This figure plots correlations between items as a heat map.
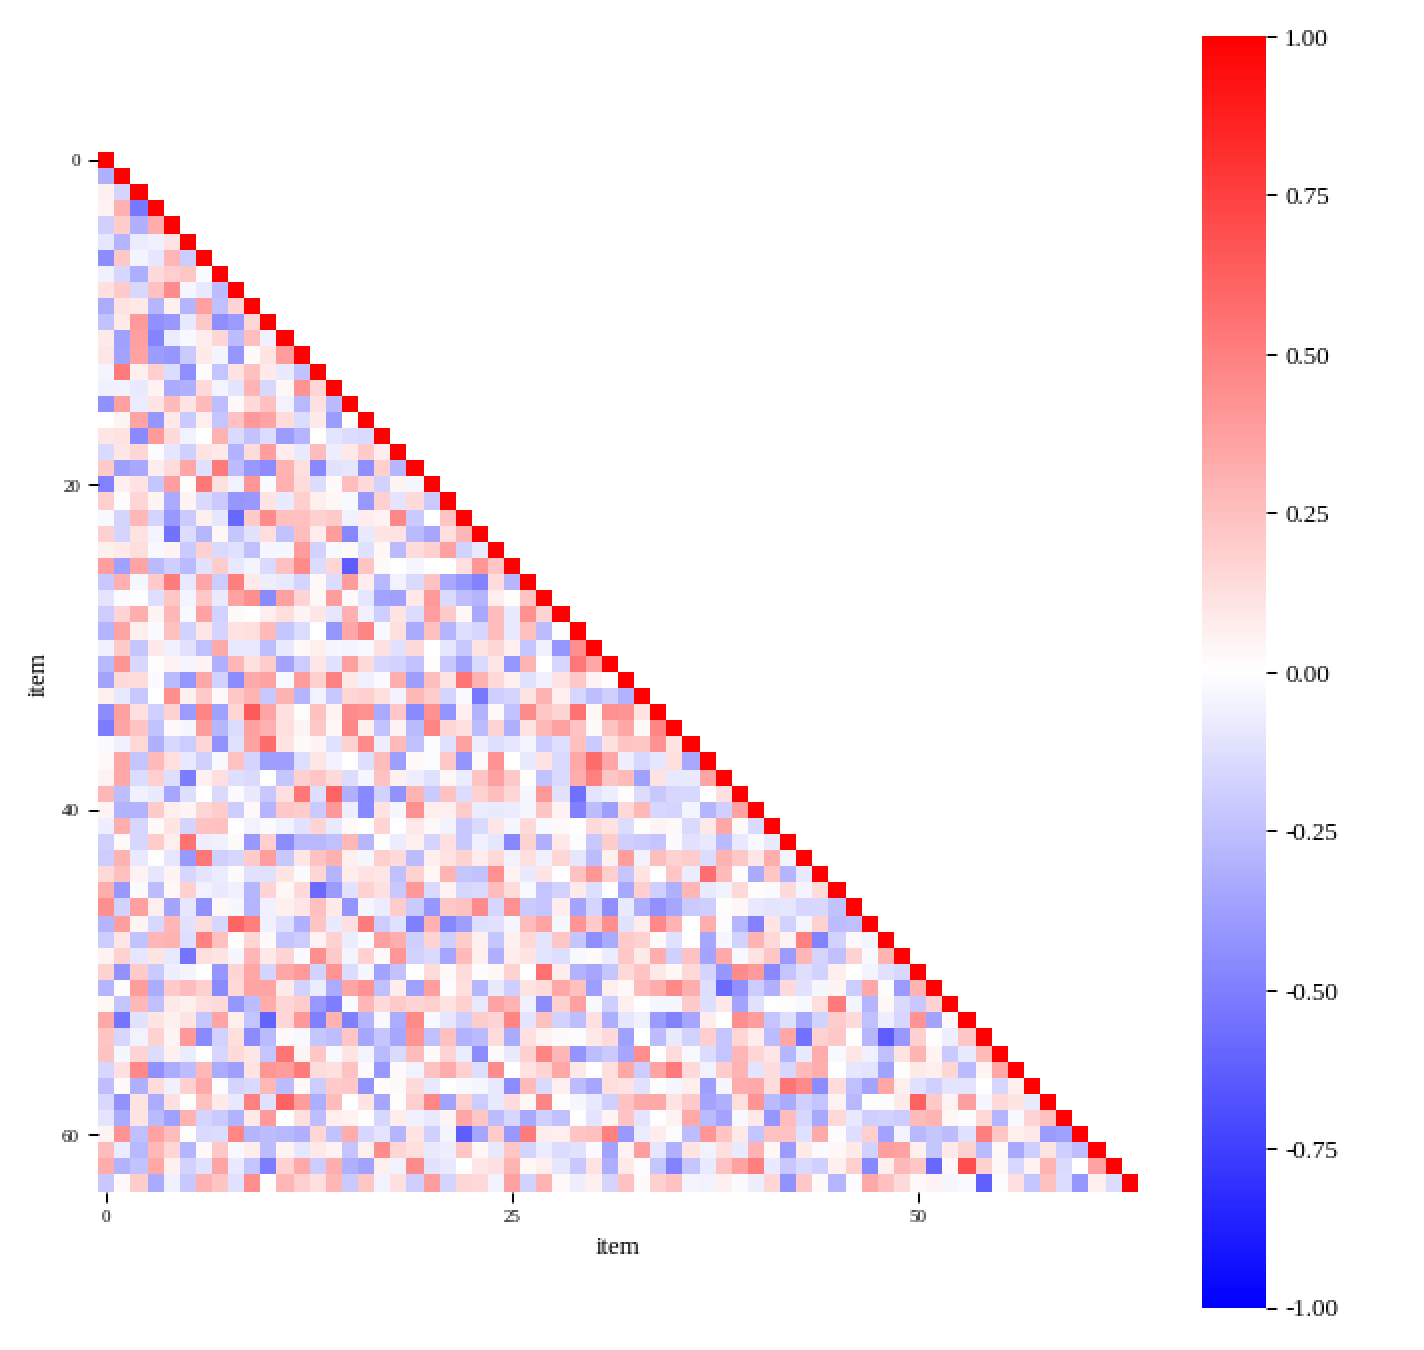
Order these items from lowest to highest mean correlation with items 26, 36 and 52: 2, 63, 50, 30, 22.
30, 63, 50, 22, 2
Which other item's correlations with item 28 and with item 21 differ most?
26
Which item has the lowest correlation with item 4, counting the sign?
23
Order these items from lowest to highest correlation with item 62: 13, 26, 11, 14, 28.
13, 28, 26, 11, 14
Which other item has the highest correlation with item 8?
47
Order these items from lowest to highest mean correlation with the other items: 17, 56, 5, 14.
5, 17, 14, 56
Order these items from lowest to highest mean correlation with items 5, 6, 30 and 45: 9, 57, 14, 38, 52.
14, 9, 38, 57, 52
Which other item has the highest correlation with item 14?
39
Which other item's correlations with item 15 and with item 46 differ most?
25
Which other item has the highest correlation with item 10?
36
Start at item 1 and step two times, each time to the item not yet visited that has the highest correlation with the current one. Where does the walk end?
49
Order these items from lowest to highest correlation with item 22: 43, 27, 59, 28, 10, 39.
27, 39, 28, 43, 59, 10
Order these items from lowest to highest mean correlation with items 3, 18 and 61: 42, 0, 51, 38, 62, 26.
51, 42, 26, 0, 38, 62
